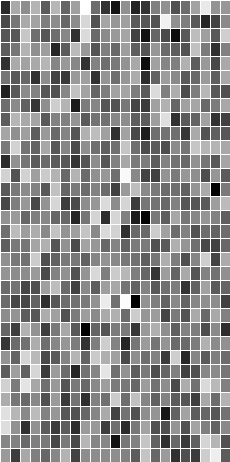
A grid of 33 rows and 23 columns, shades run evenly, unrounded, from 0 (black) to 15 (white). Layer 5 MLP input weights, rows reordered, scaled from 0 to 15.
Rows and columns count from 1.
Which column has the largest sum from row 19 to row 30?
11
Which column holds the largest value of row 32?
21
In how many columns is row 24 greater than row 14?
10
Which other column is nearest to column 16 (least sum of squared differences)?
7
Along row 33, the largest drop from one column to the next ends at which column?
23
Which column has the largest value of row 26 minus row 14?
22
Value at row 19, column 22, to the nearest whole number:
4
